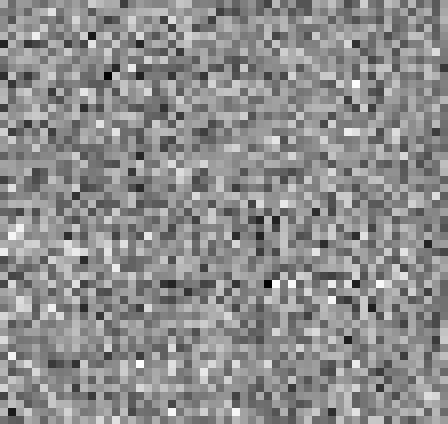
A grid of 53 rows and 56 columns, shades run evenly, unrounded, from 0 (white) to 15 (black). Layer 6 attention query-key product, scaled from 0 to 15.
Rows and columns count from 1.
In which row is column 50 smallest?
17
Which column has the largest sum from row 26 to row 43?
33
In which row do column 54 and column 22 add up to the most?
29
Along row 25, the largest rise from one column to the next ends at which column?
56
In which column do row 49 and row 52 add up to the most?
37
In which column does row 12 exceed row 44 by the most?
38
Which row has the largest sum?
10
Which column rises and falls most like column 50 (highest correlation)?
15
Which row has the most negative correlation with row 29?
53
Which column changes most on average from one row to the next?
45
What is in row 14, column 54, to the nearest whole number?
6
